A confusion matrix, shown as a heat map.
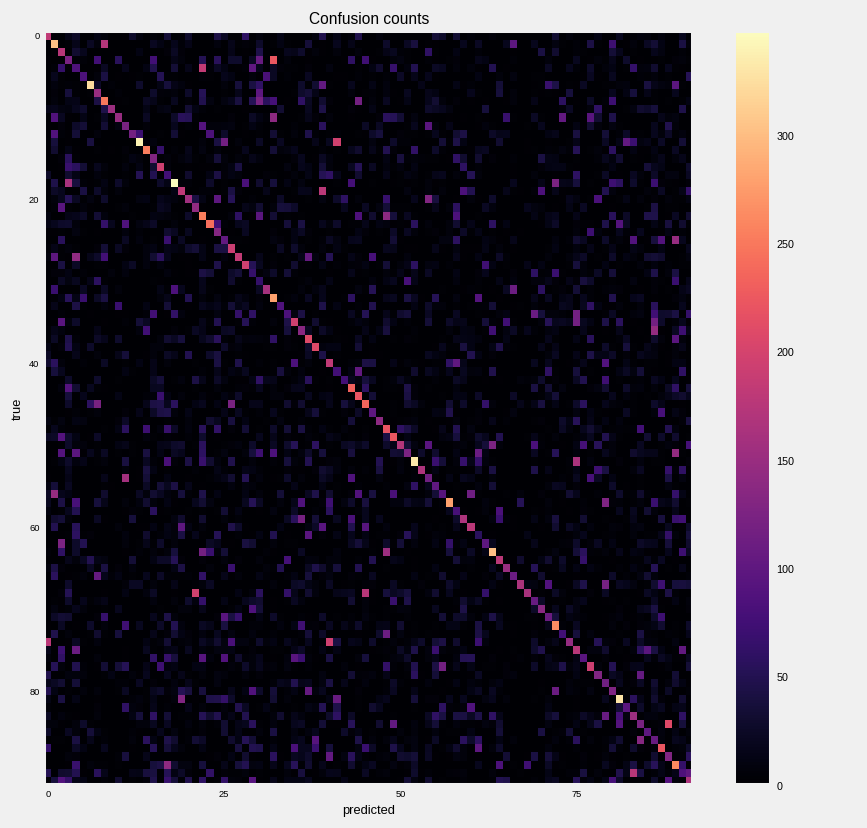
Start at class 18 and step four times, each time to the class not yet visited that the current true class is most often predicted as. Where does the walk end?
37
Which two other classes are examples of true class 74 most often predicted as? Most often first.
40, 0
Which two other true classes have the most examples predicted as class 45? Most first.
68, 60
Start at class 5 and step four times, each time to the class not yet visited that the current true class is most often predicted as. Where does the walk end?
30
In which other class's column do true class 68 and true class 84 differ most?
21
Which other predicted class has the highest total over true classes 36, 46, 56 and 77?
1
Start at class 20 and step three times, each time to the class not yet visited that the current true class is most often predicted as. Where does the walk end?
22
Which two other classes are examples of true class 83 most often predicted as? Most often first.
79, 81
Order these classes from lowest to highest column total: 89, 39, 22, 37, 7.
7, 39, 37, 89, 22
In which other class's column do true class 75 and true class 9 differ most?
4
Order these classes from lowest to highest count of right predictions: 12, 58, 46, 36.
58, 46, 12, 36
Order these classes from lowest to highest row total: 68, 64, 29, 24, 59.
24, 29, 64, 59, 68
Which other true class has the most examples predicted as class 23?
12
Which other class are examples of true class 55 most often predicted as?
52
